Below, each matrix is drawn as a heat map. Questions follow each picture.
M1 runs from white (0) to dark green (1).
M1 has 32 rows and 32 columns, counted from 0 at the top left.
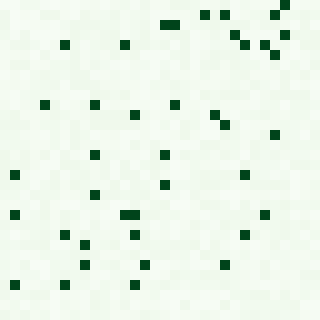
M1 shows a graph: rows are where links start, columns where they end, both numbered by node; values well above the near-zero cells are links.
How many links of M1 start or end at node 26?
5
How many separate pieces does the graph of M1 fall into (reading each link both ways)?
6
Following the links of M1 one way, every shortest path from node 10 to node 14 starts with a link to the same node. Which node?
node 4
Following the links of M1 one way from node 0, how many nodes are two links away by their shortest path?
3
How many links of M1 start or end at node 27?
3
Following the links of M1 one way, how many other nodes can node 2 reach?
8
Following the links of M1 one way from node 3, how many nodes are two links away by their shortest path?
4
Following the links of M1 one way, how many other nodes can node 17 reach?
6
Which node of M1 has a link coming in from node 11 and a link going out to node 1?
node 21
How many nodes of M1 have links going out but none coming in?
9
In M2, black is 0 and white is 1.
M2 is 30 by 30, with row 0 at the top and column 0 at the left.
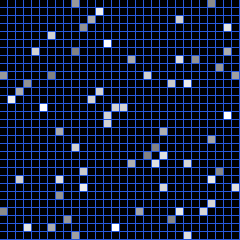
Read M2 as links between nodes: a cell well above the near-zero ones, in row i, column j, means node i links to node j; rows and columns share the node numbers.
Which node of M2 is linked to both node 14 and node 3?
node 28
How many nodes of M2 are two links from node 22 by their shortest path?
6
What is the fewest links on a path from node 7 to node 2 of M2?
2
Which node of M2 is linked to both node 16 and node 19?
node 20
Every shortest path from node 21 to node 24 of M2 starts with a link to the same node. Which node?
node 10
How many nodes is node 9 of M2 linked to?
4
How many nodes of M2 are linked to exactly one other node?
8
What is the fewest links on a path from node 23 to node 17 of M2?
5
